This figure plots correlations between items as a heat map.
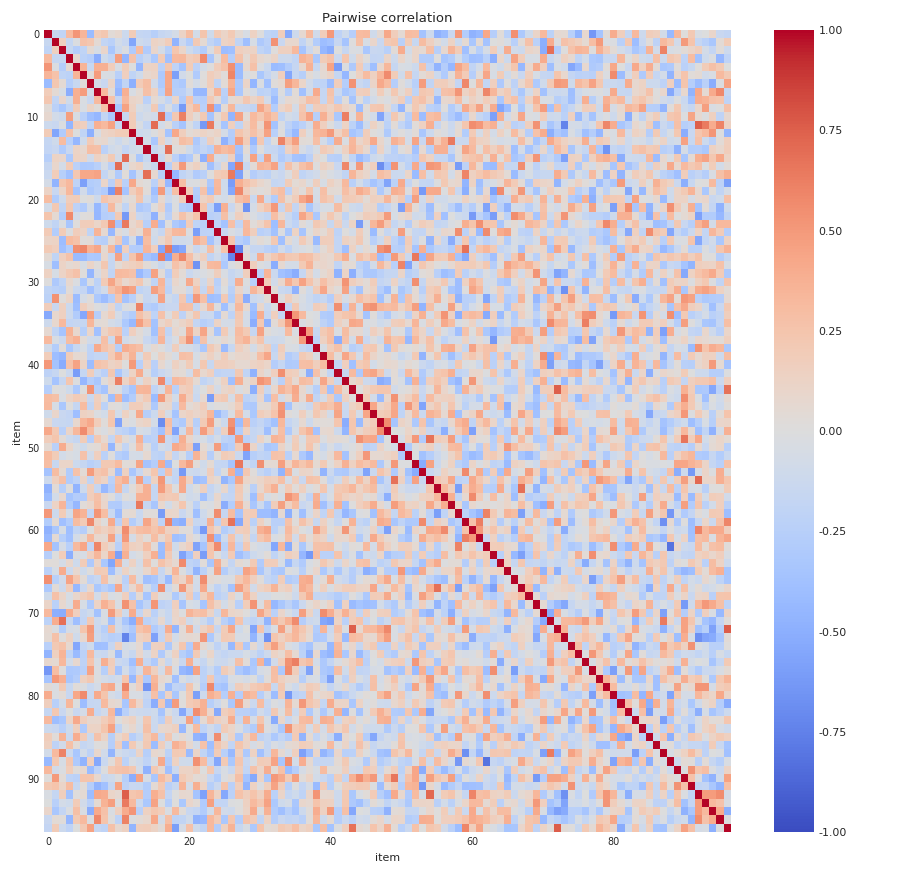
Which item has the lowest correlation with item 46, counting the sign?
85
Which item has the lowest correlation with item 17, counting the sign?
27
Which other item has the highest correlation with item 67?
55
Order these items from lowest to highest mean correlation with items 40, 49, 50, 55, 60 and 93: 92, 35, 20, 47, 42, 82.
82, 47, 35, 20, 42, 92
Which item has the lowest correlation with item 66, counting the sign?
77
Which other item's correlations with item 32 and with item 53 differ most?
91
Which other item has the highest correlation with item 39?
70
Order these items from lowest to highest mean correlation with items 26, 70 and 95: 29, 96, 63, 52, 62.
52, 29, 63, 96, 62
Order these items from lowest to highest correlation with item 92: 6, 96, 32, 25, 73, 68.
73, 25, 6, 32, 96, 68
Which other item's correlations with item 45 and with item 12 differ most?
90
